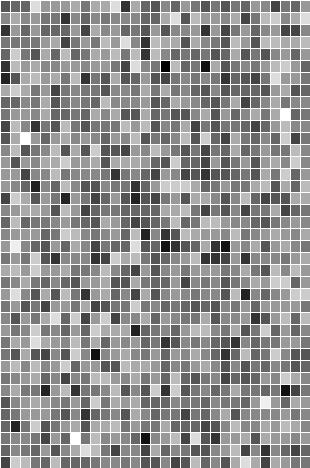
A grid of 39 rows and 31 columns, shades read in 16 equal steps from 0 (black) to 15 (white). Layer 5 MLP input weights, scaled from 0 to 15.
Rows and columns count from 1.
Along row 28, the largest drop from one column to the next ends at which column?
14
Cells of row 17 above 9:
7
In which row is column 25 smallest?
25
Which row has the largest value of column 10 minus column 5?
37
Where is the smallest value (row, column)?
6, 17
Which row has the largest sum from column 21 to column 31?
2
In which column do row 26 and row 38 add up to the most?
9
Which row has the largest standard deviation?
21
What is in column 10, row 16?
5
